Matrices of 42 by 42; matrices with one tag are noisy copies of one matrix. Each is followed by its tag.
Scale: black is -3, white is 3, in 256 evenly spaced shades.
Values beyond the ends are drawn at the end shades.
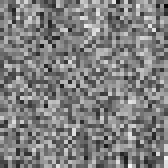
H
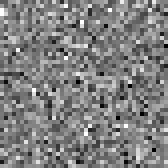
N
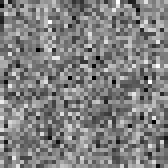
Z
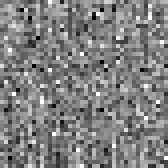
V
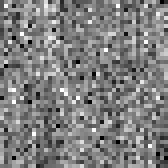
Z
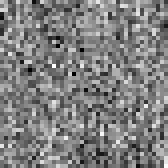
H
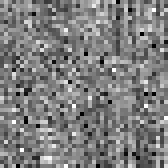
H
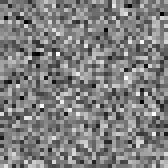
N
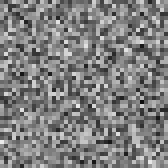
N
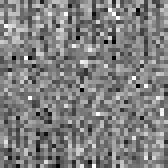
V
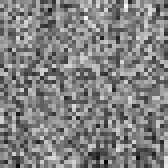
H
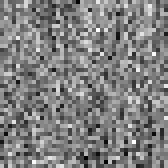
H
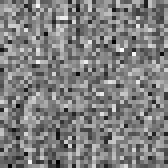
V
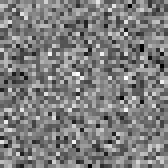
N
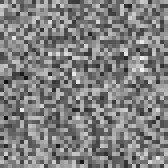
N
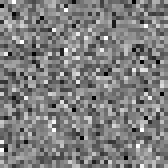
N
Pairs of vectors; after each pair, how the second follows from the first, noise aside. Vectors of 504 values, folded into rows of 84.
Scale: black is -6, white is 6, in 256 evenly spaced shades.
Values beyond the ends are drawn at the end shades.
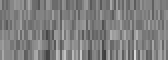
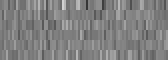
reversed, negated, partly zeroed.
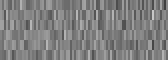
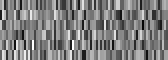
reversed, negated, scaled up.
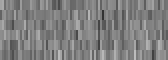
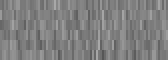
negated, shrunk.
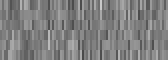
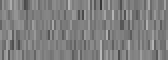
negated, partly zeroed.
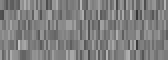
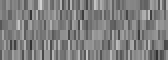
reversed.
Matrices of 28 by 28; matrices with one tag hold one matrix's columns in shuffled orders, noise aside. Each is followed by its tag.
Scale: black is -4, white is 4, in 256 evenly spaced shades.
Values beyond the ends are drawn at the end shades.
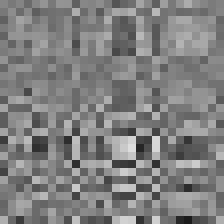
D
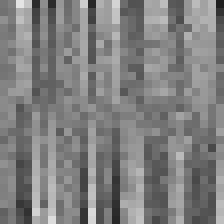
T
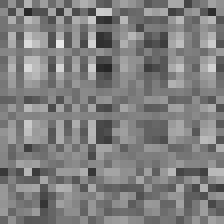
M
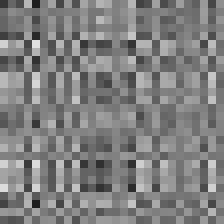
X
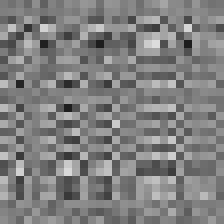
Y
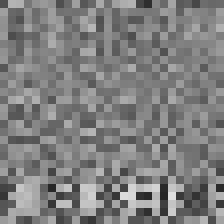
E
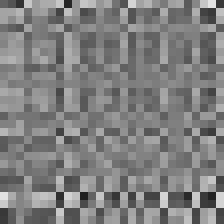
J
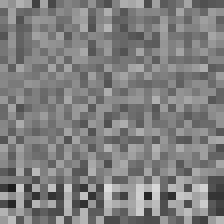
E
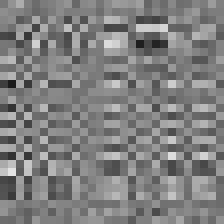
Y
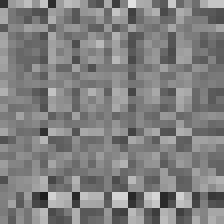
J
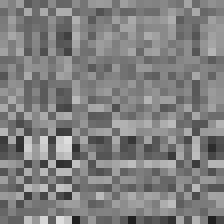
D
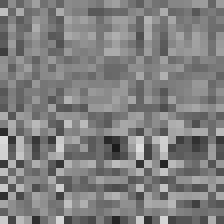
D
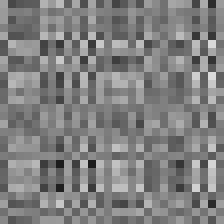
X
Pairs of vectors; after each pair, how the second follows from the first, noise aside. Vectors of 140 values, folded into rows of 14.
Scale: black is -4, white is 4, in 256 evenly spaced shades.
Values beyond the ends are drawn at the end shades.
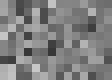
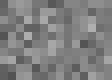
negated, shrunk.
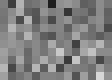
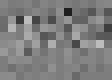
partly zeroed.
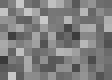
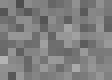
negated, shrunk.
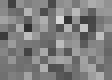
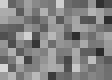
shuffled.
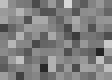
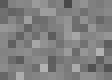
negated, shrunk.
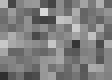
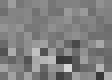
reversed, partly zeroed.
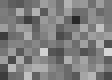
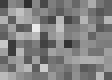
shuffled.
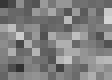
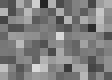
shuffled.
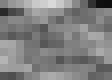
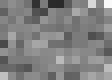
negated, partly zeroed.
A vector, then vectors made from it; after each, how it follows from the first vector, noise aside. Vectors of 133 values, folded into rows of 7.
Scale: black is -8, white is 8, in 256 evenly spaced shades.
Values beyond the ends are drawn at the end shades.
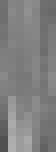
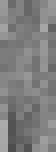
negated.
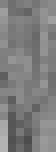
negated.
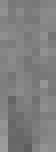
negated, shrunk.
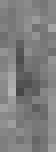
wrapped around, negated.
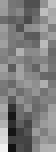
negated, scaled up.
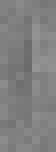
wrapped around, shrunk.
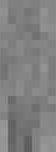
negated, shrunk.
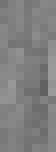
wrapped around, shrunk.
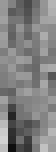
negated, scaled up.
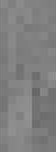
wrapped around, negated, shrunk.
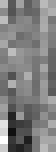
negated, scaled up.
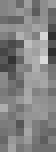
wrapped around, negated, scaled up.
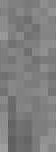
negated, shrunk.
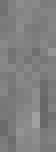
wrapped around, negated, shrunk.
